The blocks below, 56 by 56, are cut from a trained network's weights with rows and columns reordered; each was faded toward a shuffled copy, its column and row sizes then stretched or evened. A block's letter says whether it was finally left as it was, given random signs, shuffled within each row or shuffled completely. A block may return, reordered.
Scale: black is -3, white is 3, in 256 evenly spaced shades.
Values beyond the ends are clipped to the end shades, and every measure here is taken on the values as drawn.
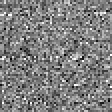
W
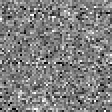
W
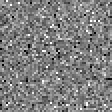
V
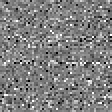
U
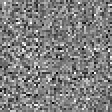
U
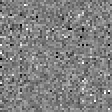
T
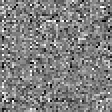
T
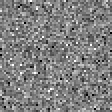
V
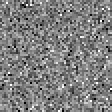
V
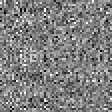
U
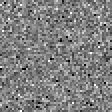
V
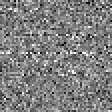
W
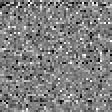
W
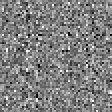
T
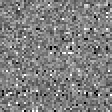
T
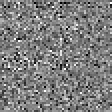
T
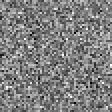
W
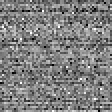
W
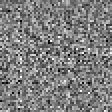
T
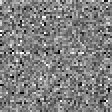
T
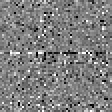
T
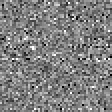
W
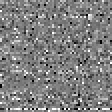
U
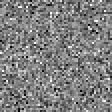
V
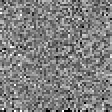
U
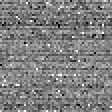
W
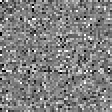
T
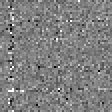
T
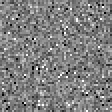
V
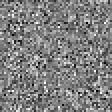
T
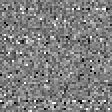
W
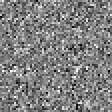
T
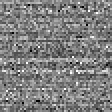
W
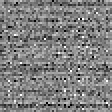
U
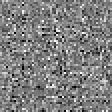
U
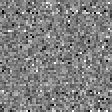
W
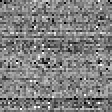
U
